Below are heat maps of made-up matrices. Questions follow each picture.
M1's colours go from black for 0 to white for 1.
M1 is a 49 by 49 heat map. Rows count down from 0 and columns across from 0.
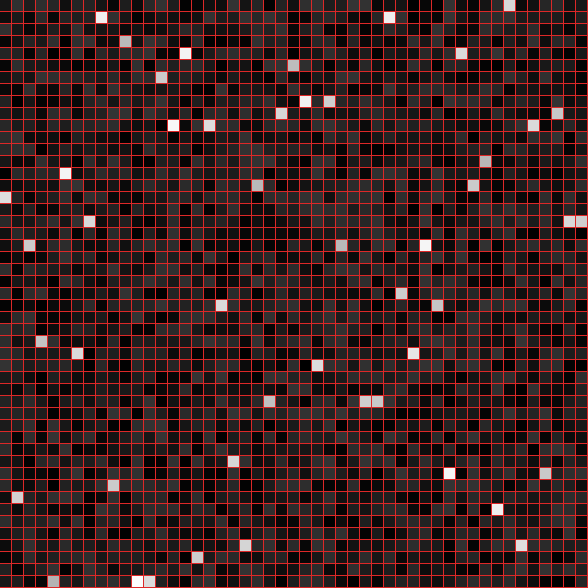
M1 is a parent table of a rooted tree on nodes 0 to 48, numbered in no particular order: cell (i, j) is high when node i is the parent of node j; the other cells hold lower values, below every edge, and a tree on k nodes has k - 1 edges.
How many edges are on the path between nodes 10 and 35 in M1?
4
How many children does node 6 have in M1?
1
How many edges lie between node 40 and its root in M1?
3
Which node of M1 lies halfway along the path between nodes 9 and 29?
13
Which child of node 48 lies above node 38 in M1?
4
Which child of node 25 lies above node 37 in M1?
18
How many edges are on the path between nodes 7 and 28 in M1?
8
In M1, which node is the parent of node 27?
8
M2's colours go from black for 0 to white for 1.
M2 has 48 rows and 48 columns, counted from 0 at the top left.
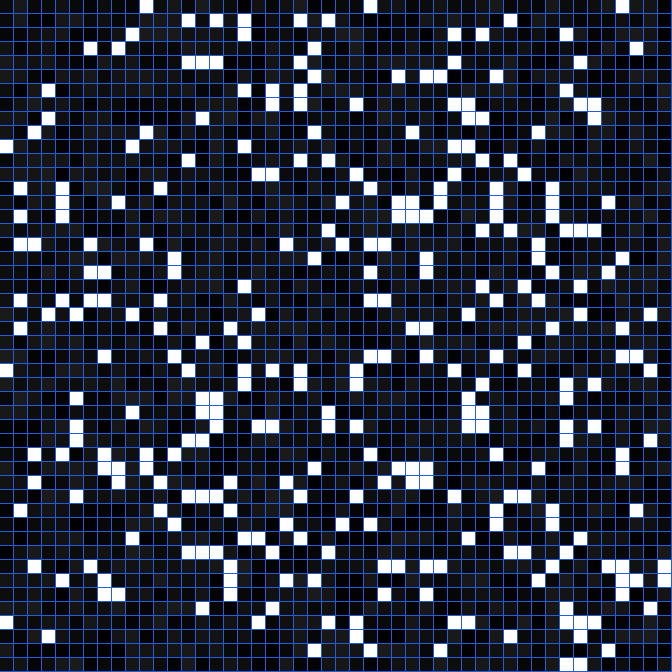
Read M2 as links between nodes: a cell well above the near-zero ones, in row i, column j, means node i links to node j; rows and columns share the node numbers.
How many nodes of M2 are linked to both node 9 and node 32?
2
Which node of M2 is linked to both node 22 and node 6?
node 3
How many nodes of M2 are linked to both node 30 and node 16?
4
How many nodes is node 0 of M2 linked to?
3
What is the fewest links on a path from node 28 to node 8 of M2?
2
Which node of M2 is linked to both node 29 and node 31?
node 14
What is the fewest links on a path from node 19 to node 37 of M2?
2
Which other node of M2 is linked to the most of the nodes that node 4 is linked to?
node 35
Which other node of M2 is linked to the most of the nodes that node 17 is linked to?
node 21
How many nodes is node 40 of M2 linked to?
11
